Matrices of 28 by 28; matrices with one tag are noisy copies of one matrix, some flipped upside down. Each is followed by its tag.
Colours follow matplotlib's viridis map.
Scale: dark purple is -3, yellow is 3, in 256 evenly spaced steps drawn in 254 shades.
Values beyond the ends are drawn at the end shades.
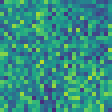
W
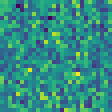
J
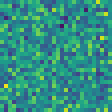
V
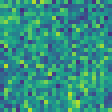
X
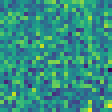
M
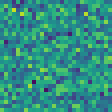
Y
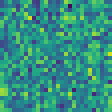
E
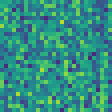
J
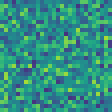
Y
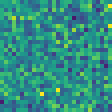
M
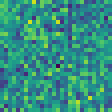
X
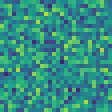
V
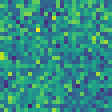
W
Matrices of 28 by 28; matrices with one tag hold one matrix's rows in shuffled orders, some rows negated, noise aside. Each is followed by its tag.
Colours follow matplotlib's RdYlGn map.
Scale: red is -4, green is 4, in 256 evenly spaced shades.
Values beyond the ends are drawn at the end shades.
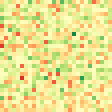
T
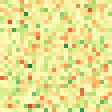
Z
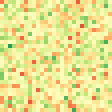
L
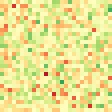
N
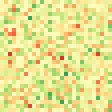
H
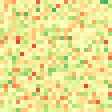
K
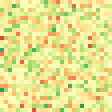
T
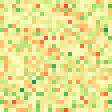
K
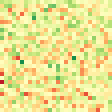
T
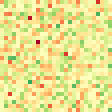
H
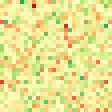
K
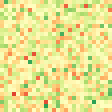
N
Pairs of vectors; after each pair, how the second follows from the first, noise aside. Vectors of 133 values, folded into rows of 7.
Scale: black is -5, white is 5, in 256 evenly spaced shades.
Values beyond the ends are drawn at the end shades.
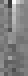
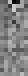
sign-scrambled.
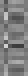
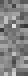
wrapped around.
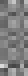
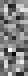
wrapped around, scaled up.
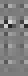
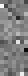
shuffled.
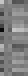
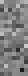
shuffled.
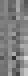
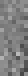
negated, partly zeroed.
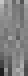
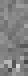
wrapped around, partly zeroed.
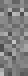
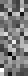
scaled up.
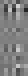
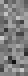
shuffled.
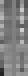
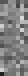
sign-scrambled.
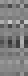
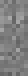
wrapped around, negated, shrunk.
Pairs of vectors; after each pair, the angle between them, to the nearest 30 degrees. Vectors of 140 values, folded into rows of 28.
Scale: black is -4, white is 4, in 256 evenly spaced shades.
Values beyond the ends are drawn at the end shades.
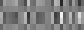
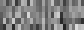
120 degrees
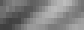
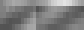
60 degrees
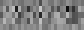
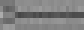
90 degrees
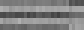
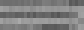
30 degrees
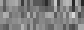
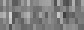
120 degrees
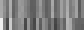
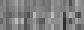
90 degrees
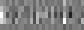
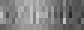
60 degrees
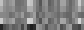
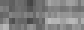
120 degrees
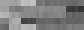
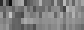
120 degrees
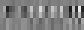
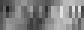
60 degrees
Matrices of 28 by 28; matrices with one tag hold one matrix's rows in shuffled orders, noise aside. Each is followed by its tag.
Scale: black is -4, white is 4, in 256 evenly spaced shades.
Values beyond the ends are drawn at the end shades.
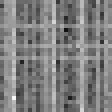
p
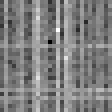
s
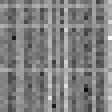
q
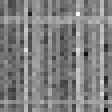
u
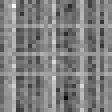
p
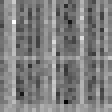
p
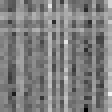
q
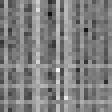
s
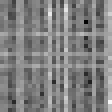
q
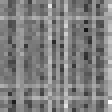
q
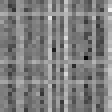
q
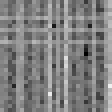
q
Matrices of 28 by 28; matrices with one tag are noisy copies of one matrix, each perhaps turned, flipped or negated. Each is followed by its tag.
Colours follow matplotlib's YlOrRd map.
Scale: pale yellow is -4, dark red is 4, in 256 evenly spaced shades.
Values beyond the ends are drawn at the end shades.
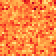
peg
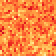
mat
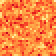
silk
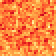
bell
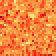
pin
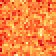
pin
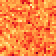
mat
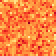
pin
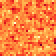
silk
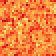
peg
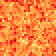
pin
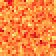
peg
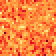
mat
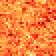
mat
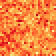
mat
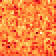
bell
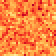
pin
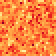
silk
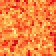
pin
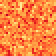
peg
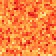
pin
